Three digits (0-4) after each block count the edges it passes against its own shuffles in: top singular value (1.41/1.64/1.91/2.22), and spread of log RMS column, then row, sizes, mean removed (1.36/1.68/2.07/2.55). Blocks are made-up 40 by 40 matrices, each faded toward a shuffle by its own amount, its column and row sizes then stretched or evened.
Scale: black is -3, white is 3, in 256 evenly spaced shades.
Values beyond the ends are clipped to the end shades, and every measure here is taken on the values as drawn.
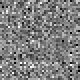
0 2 1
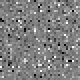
0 2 2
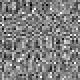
3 0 0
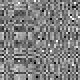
4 2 0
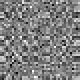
4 1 2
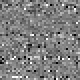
0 0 3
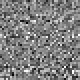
1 0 2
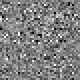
0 1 3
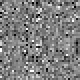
2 3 0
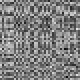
4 1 0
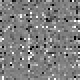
2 3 2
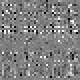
3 3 4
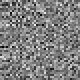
3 0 2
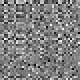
4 1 2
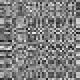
4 2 3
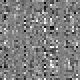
1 4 2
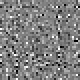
0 2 2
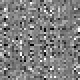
2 4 1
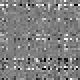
1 4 4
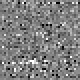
0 0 3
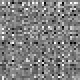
3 3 3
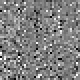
1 3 0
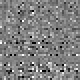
0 2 4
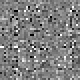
2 1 2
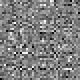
3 2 2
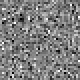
0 1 0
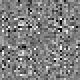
2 3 2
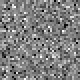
1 1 0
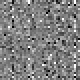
2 3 0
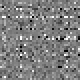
3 2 3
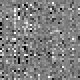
1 4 1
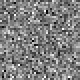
0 0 0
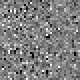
0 3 0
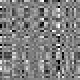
4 4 4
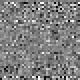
2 0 4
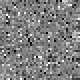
1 0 0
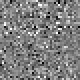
1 2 2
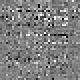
2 3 3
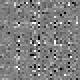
2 4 2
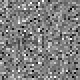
0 2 1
